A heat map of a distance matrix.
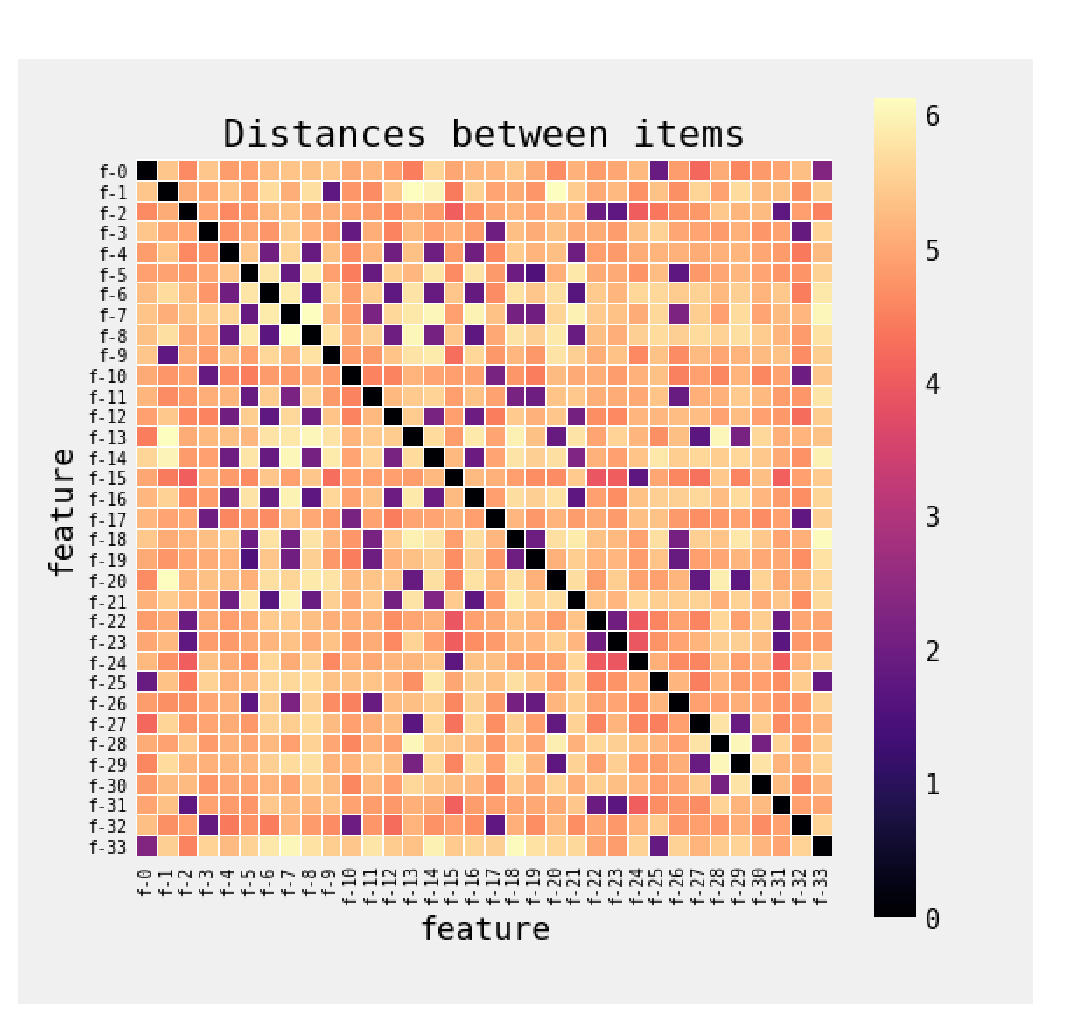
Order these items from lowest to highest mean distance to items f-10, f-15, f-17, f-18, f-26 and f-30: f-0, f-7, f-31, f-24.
f-7, f-24, f-31, f-0
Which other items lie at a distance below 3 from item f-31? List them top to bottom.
f-2, f-22, f-23
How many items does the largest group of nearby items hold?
7
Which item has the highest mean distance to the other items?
f-33
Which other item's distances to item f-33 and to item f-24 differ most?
f-15
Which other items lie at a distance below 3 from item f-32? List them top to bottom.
f-3, f-10, f-17
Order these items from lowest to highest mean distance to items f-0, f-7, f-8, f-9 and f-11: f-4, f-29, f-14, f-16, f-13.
f-4, f-16, f-14, f-29, f-13
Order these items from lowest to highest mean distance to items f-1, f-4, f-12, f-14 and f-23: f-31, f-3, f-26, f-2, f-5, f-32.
f-2, f-31, f-32, f-3, f-26, f-5
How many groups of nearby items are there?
9
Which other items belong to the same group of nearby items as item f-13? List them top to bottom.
f-20, f-27, f-29
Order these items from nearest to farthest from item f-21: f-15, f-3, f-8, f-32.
f-8, f-32, f-3, f-15
